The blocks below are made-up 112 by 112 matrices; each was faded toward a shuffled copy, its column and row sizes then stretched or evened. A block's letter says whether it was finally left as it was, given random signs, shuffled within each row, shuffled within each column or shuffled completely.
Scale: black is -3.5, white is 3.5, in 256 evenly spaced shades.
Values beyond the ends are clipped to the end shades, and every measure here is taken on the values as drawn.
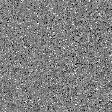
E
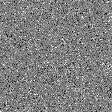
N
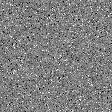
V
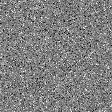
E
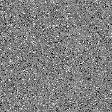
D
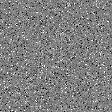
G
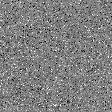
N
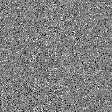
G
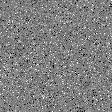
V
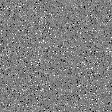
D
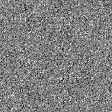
G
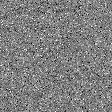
V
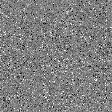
G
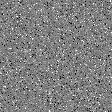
V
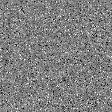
N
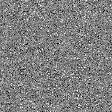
D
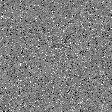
E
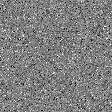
N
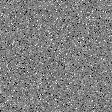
V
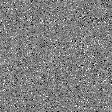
D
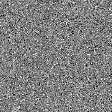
D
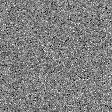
V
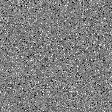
N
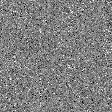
E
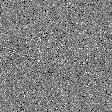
N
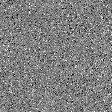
E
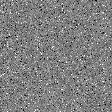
E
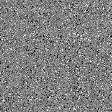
D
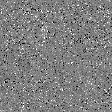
G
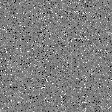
D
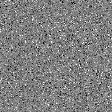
G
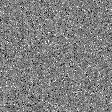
V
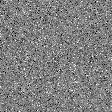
V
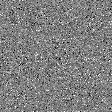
N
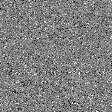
N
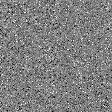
E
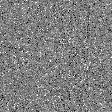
E
